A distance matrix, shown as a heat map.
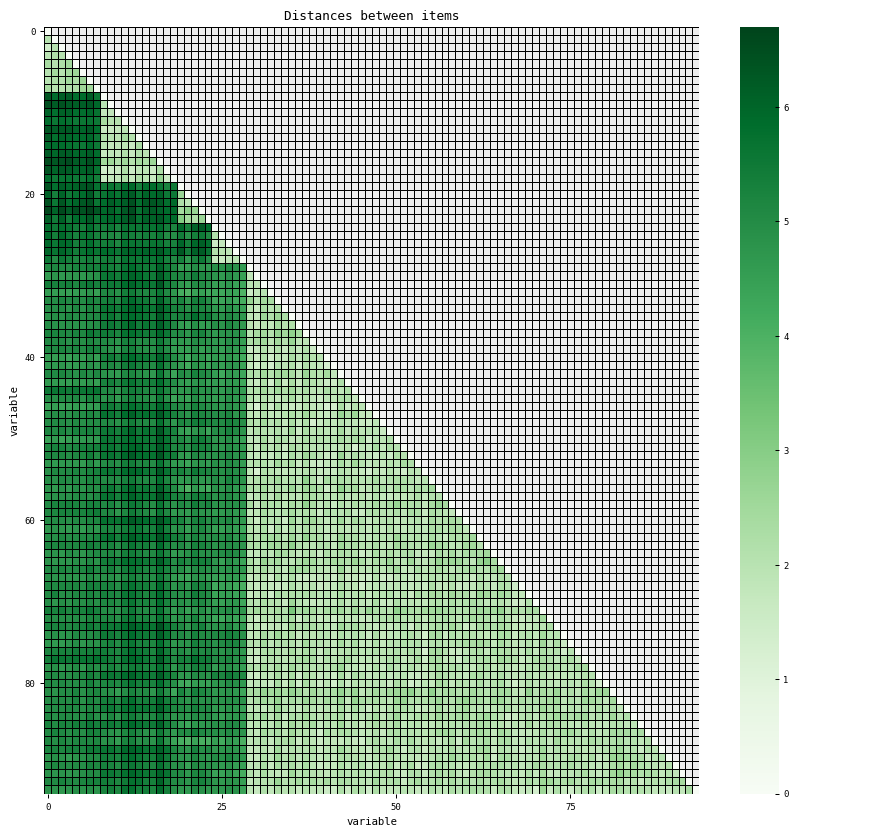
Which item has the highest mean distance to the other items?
16
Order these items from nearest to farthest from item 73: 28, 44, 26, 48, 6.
48, 44, 28, 26, 6
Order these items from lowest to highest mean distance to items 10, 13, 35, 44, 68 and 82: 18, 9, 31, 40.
40, 31, 18, 9
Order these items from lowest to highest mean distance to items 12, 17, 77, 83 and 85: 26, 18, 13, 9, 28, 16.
18, 9, 13, 16, 28, 26
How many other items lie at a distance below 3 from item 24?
4
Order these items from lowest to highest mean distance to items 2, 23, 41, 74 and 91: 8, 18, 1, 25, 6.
1, 6, 25, 18, 8
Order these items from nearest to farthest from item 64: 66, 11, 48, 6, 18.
48, 66, 18, 6, 11
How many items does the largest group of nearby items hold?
65
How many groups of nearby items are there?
5
